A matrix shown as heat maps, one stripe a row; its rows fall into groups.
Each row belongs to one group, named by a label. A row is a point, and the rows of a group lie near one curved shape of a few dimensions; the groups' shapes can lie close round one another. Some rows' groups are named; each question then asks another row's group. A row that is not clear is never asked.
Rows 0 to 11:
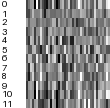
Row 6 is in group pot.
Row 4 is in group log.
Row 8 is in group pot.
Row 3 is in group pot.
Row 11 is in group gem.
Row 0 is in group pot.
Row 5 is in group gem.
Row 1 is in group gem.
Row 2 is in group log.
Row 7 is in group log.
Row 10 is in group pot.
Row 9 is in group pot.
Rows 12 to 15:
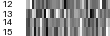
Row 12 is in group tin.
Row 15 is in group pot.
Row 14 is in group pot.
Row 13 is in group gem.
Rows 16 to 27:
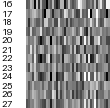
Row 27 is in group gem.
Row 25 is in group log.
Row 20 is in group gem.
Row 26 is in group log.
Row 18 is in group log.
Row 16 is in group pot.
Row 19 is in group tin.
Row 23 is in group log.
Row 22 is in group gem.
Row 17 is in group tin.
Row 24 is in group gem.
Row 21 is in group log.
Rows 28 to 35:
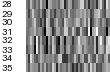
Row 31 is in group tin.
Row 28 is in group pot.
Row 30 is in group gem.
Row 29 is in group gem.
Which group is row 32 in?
pot
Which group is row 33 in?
pot
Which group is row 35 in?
log
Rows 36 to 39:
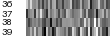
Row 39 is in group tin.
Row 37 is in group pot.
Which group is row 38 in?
gem
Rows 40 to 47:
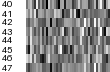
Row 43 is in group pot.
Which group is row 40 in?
pot
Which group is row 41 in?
log
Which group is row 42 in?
gem
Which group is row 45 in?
log
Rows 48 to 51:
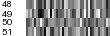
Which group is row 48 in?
gem
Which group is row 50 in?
pot
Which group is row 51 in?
gem
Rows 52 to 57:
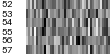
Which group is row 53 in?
pot
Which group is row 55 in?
tin
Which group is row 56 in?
log
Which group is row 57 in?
gem
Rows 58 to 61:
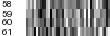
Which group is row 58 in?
tin
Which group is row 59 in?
gem
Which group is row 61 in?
pot
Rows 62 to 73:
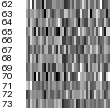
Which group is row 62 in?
tin
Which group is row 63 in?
tin
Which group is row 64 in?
log
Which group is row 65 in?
pot
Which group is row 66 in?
log
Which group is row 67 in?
log
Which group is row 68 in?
log
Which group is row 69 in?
tin
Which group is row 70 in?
pot
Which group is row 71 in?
tin
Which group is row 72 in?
gem
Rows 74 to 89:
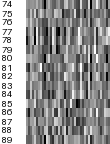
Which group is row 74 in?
tin
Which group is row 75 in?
log
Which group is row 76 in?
tin
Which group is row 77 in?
pot
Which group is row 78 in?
pot
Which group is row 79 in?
gem
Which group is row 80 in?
tin
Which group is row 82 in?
tin
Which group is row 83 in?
tin
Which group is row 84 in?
tin
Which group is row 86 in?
log
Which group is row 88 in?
log
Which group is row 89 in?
gem
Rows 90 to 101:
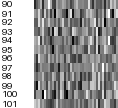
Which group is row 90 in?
pot
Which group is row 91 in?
pot
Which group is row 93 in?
gem
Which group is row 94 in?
tin
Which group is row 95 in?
tin
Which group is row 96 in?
log
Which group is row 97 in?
gem
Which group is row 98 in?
log
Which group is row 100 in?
pot
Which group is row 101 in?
tin
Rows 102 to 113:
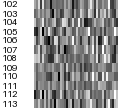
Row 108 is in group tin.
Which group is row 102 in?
tin
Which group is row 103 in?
tin
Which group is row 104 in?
log
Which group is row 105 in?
pot
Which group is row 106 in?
gem
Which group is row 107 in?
gem
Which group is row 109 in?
log
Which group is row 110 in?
gem
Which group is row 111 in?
log
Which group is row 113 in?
pot
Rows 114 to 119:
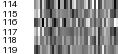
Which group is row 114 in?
gem
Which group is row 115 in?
tin
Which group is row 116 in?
pot
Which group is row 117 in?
tin
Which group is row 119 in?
gem
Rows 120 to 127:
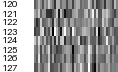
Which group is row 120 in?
pot
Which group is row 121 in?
gem
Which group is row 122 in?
gem
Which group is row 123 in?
gem
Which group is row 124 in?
tin
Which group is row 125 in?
tin
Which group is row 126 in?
tin
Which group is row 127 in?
tin
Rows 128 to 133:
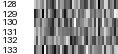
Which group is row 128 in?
tin
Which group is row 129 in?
pot
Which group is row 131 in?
tin
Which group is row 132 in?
log
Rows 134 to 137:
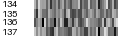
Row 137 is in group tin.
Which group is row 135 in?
log
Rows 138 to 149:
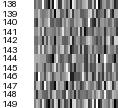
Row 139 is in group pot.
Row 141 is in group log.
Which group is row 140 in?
tin
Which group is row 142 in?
pot
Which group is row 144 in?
tin
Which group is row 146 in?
log
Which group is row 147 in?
pot
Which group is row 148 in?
log
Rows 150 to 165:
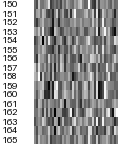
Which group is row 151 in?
gem
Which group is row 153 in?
tin
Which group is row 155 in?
gem
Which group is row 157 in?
tin
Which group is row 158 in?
tin
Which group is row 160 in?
gem
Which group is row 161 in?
log
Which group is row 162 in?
pot
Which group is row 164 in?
pot
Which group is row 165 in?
tin
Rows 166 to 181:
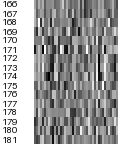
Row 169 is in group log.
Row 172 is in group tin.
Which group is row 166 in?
log
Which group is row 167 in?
log
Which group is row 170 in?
gem
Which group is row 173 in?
tin
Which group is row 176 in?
log
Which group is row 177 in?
tin
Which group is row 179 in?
pot
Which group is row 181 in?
gem
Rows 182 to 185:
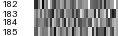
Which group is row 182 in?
pot
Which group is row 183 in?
tin
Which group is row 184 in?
log
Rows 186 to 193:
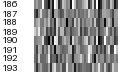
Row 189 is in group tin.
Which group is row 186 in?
gem
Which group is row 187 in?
gem
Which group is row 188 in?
pot
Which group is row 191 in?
pot
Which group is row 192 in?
tin
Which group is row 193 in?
log
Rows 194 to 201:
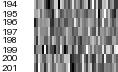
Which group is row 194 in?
gem
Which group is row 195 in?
tin
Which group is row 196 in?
gem
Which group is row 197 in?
tin
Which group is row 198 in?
log
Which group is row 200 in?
log
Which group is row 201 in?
log
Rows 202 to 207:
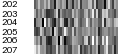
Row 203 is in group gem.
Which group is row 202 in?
pot
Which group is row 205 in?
gem
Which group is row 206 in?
gem
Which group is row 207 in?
tin
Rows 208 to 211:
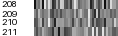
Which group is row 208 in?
pot
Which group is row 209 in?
tin
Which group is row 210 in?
pot
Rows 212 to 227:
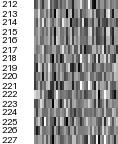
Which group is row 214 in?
log
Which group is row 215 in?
pot
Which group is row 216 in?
pot
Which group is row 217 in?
log
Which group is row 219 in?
log
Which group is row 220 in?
pot
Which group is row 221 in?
tin
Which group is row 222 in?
tin
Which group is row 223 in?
gem
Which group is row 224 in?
log
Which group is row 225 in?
pot
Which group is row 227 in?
tin
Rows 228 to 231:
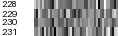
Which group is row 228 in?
tin
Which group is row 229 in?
log
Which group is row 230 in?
gem
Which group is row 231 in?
pot
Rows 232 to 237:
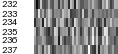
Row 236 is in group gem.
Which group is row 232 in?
gem
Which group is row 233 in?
log
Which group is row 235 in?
gem
